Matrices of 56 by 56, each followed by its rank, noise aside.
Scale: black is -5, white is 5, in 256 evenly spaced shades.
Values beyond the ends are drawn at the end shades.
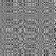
three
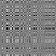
one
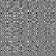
three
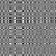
one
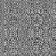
six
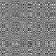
two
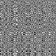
four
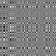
one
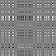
one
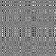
two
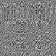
six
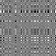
one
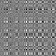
one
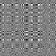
one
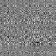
four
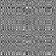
two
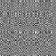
three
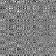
four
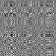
three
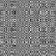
three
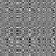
two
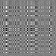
one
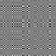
one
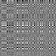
one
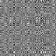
four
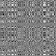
two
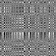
one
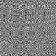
six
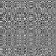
three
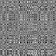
three
